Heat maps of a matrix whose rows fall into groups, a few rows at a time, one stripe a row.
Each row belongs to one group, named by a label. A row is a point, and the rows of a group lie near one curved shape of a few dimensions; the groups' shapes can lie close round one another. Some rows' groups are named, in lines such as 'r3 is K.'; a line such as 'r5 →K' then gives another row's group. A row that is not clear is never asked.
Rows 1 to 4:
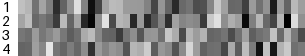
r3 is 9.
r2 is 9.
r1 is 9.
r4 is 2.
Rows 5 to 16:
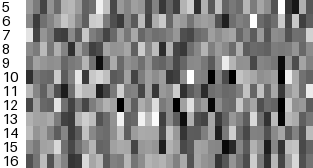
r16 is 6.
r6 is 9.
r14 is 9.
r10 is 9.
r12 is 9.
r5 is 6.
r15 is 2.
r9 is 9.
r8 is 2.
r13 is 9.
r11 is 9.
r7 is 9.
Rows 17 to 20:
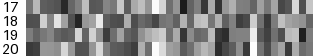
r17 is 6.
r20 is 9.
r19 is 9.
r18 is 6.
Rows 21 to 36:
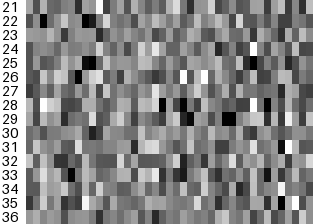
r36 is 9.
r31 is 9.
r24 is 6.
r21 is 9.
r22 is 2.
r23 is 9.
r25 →2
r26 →6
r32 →9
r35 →6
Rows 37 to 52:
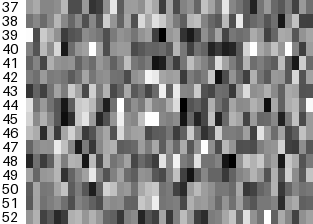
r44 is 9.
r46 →6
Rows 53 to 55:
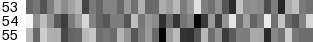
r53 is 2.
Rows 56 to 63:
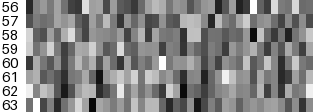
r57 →9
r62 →9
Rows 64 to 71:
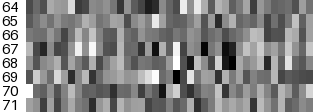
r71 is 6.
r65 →6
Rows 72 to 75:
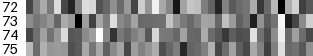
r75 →9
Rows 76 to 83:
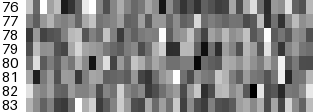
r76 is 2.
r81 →9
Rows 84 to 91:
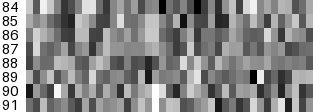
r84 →2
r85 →9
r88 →9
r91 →9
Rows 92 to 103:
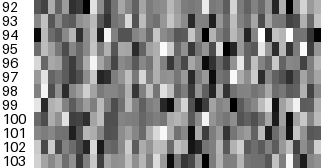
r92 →6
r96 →2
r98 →6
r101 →9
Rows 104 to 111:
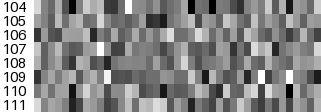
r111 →9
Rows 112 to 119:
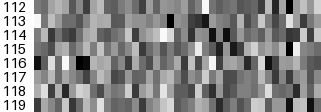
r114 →6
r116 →6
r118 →6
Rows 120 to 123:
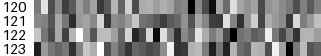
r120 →6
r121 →9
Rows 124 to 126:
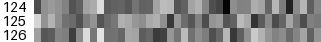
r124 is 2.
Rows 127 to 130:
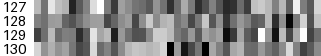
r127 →2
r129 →6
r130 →2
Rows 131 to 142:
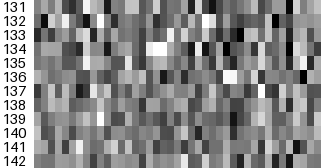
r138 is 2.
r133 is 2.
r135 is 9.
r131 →9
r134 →9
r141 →6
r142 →2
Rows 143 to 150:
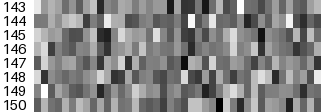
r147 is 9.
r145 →9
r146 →6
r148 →9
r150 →9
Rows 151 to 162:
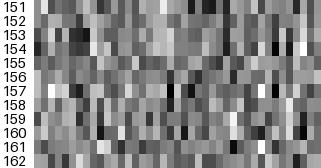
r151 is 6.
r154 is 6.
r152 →9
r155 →9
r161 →9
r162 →6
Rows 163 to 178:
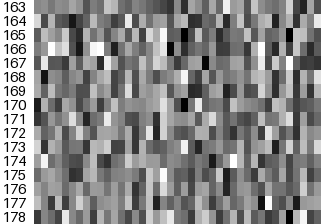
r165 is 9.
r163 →6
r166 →2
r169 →9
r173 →9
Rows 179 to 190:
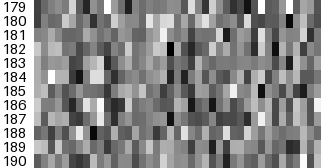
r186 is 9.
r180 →2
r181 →9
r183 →9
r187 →2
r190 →6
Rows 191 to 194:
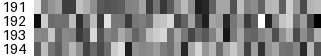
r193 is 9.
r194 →9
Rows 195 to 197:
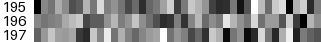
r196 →6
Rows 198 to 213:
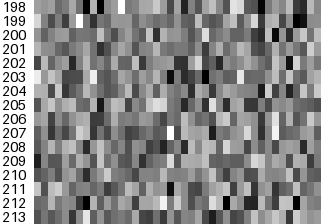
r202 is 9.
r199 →6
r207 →2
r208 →6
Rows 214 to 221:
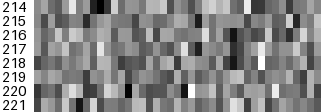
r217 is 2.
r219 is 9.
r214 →2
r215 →9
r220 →9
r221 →6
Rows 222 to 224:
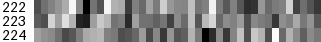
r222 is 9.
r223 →6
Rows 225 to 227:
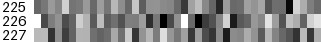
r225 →9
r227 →6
